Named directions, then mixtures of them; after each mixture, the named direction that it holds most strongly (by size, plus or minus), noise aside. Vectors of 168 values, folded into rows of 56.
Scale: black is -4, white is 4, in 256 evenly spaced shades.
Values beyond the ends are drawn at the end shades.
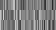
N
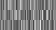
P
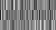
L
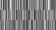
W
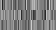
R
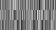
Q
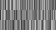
L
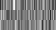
L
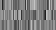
R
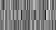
R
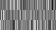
N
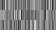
R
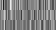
W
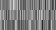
Q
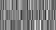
P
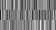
L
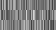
R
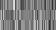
N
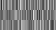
P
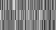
N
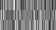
N
